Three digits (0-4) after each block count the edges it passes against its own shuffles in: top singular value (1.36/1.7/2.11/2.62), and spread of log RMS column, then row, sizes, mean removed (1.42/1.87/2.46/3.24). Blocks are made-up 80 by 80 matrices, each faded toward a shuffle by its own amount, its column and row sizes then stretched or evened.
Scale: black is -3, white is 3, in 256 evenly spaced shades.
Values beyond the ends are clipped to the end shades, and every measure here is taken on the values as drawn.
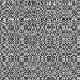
4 1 4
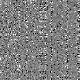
3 3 0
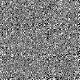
0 3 3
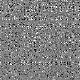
2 2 3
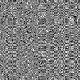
4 2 0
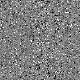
0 2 1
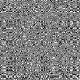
4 0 3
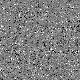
0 0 1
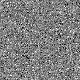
1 1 0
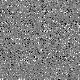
0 0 2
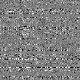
3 1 4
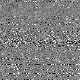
0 1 4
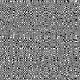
4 2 3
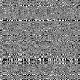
4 0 4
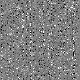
1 3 0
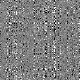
3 4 2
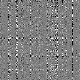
3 4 2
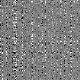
2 4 2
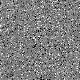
0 1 0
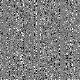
0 4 0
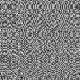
4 0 0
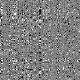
3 3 2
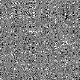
2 3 2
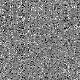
1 2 1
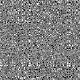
3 2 2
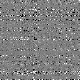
1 2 4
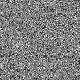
2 1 0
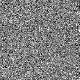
1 2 0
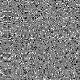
3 0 1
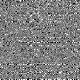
3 0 3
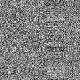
3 0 1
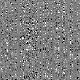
2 4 0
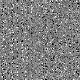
1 3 0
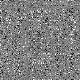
1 2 2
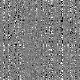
2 4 1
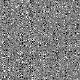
0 3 1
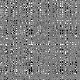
3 4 3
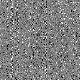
2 3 0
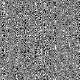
0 4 1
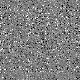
1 1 2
